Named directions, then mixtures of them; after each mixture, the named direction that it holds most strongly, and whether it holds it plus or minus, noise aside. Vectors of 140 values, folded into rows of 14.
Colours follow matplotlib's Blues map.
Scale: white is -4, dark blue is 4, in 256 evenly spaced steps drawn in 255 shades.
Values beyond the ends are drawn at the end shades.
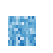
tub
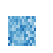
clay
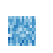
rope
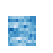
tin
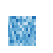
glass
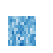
tub, plus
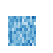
clay, plus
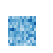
clay, minus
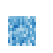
rope, plus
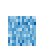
glass, minus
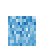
glass, minus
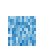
rope, plus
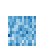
rope, minus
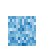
clay, plus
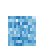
tin, minus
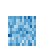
rope, minus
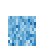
clay, minus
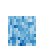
tub, plus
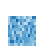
glass, plus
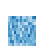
glass, plus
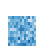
clay, plus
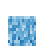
clay, minus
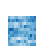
tin, plus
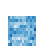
tin, plus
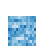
tin, plus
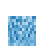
glass, plus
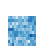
tin, plus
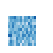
rope, minus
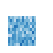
rope, plus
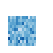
tub, minus
